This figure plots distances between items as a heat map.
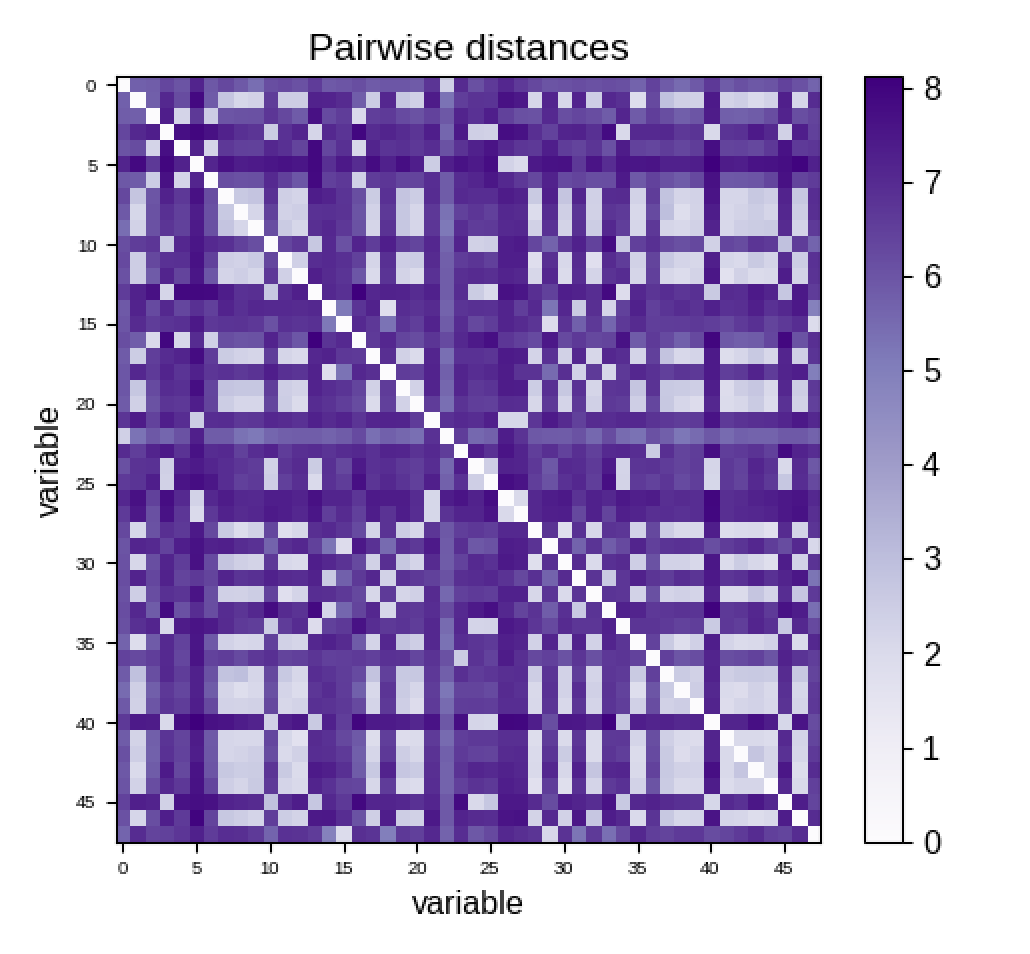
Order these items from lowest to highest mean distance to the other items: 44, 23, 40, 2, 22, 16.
44, 22, 2, 16, 40, 23
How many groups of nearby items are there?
8
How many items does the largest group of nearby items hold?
21
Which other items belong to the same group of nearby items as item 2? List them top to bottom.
4, 6, 16
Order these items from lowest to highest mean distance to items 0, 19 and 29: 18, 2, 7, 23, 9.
9, 7, 18, 2, 23
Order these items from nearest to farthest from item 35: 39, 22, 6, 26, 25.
39, 22, 6, 25, 26
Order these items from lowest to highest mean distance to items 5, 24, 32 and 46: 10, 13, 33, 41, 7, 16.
41, 7, 10, 13, 16, 33
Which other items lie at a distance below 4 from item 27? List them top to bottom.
5, 21, 26
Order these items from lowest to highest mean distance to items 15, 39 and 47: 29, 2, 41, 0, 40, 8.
29, 41, 8, 0, 2, 40
